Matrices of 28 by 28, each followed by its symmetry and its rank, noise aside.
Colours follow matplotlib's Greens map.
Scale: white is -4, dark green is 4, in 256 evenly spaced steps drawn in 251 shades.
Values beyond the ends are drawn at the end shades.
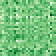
no symmetry, rank three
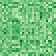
no symmetry, rank four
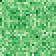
symmetric, rank five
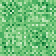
symmetric, rank three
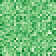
symmetric, rank five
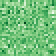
no symmetry, rank four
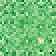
symmetric, rank four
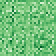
no symmetry, rank five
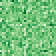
no symmetry, rank five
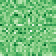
no symmetry, rank four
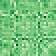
symmetric, rank four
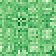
symmetric, rank three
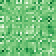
symmetric, rank three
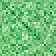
symmetric, rank four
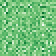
no symmetry, rank four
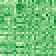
no symmetry, rank five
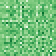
symmetric, rank four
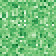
no symmetry, rank five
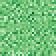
no symmetry, rank five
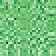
no symmetry, rank four
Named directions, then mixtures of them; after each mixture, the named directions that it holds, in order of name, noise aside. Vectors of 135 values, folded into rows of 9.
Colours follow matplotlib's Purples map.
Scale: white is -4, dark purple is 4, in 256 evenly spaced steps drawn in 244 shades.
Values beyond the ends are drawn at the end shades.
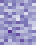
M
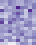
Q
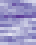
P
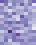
M.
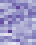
M, P, Q.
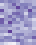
M, P, Q.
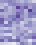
P, Q.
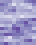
P.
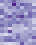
M, P, Q.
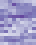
P.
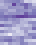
P.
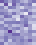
M.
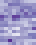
M, P.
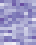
M, P, Q.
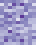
M, P.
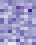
Q.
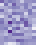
M, Q.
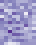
M, Q.
